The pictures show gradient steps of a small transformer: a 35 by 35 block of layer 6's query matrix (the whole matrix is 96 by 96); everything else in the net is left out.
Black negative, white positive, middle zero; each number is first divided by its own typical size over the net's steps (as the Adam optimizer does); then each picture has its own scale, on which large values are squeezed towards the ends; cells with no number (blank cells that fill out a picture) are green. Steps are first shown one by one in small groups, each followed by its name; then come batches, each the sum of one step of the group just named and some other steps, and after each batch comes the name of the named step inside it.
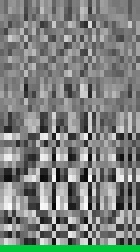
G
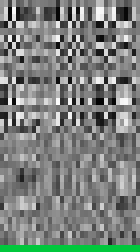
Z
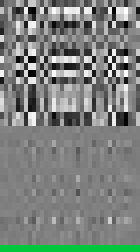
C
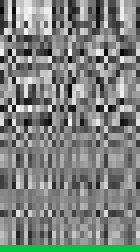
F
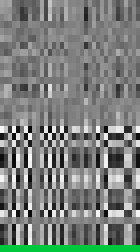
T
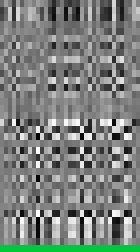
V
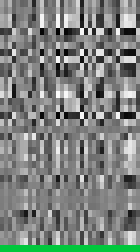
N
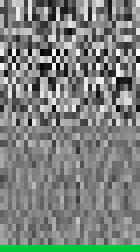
N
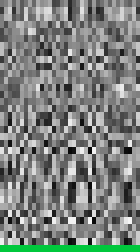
F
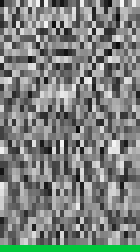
N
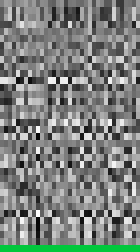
V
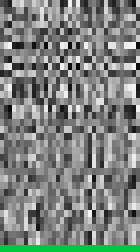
N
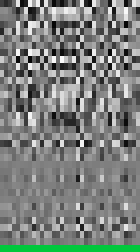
C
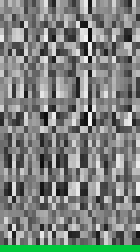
N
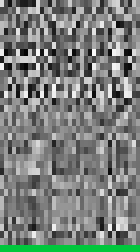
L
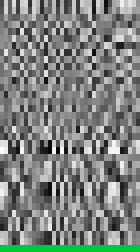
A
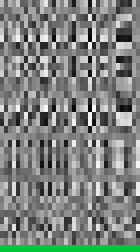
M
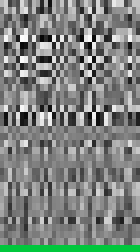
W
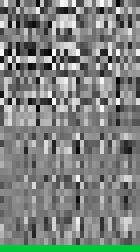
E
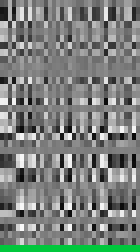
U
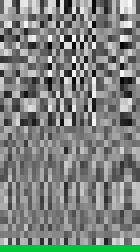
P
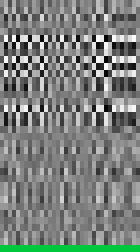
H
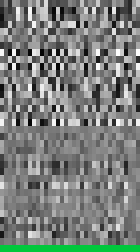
L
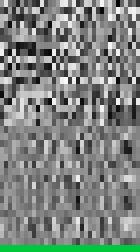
E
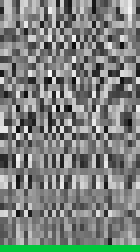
P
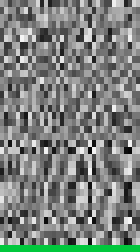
W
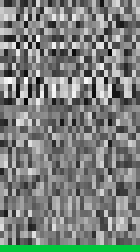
L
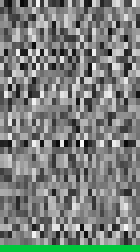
L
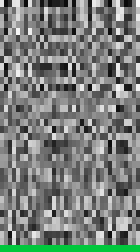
L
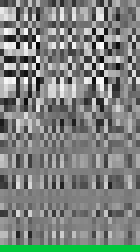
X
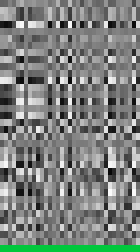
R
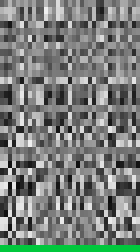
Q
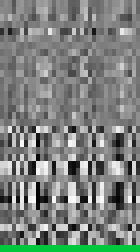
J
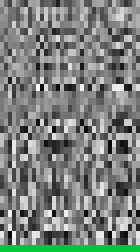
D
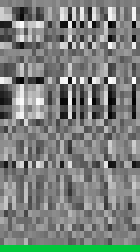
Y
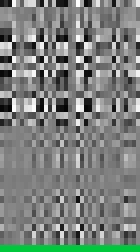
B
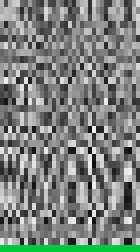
X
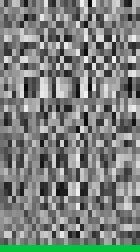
B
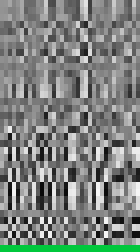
J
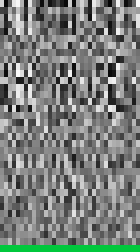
Y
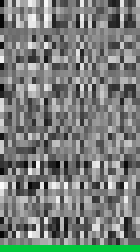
Q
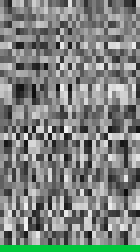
D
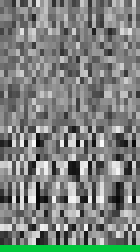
J
